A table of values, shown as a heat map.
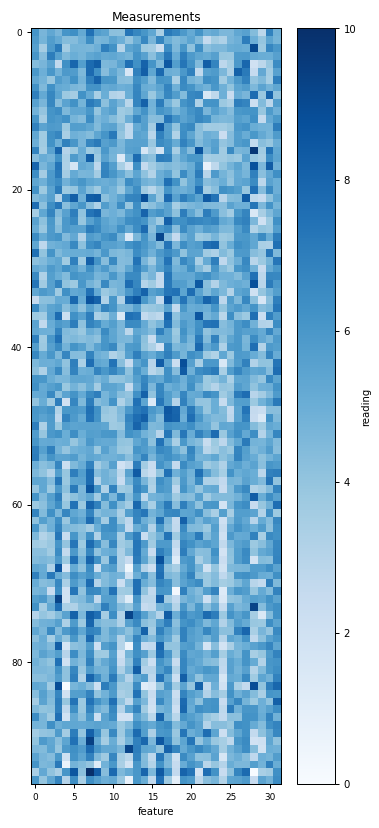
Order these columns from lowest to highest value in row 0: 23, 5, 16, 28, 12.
16, 28, 23, 5, 12
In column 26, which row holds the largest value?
5
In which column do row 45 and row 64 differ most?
14
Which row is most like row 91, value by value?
0
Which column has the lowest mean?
24
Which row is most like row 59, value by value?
22
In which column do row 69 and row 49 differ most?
12
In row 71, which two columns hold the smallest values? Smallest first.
18, 24
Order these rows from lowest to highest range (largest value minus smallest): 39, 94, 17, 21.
39, 21, 17, 94
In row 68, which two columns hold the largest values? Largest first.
3, 16
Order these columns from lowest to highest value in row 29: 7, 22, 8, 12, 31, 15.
15, 12, 22, 8, 31, 7
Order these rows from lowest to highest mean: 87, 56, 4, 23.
87, 56, 23, 4
